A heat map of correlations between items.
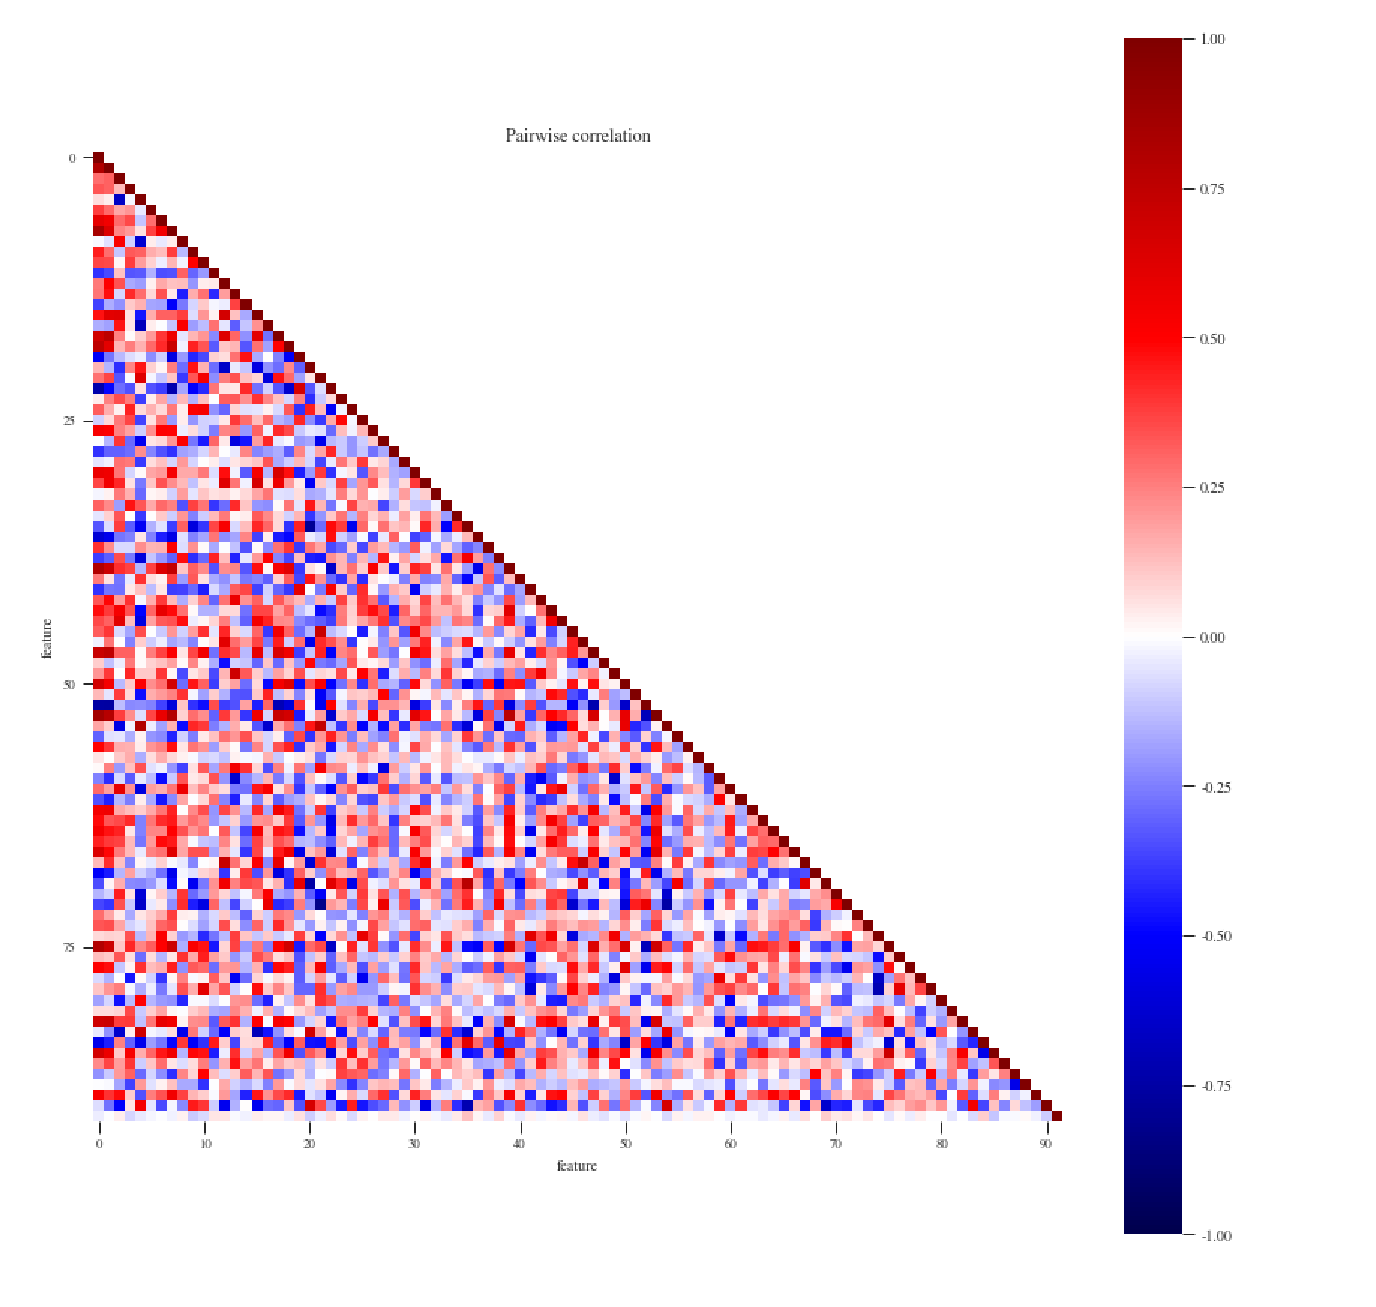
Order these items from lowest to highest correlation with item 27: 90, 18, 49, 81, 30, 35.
49, 90, 81, 18, 30, 35
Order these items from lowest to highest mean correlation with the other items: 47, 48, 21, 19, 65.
19, 48, 21, 65, 47
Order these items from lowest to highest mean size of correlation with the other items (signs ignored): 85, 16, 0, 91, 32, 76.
91, 32, 76, 16, 85, 0
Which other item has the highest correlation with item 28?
22
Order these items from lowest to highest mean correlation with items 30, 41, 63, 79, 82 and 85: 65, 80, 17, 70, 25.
80, 70, 25, 65, 17
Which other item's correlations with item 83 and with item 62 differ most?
15
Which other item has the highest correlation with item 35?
69
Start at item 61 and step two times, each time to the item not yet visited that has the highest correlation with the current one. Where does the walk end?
78
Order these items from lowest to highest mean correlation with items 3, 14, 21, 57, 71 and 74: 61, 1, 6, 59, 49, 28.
59, 61, 28, 1, 6, 49
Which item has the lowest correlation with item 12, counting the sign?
20
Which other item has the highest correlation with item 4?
54
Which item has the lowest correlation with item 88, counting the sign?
87
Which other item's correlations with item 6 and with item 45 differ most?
74
